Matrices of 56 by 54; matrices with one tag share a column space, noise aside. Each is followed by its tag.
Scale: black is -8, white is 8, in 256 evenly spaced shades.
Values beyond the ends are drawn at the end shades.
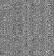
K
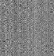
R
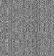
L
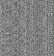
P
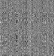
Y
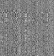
Y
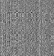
Y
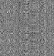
P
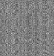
P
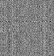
L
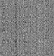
L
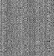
R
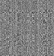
Y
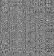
R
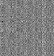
L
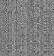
R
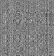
Y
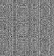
K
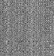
R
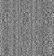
Y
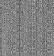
R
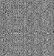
P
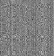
K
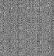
R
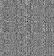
L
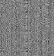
R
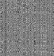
R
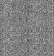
P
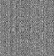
L
